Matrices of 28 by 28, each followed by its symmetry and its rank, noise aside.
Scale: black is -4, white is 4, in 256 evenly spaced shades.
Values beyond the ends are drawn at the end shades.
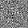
antisymmetric, rank six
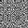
symmetric, rank four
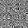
antisymmetric, rank six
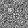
symmetric, rank four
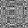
no symmetry, rank three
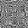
antisymmetric, rank four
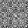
symmetric, rank four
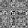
symmetric, rank three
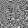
no symmetry, rank six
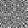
symmetric, rank four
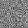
antisymmetric, rank six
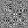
no symmetry, rank three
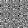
no symmetry, rank six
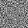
antisymmetric, rank four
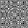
symmetric, rank three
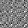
symmetric, rank three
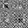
symmetric, rank three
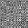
symmetric, rank four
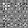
symmetric, rank three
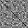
symmetric, rank four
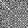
symmetric, rank four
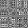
symmetric, rank three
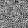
no symmetry, rank six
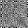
symmetric, rank three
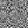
no symmetry, rank three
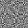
antisymmetric, rank four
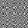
no symmetry, rank three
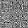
antisymmetric, rank six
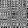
no symmetry, rank three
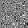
no symmetry, rank six
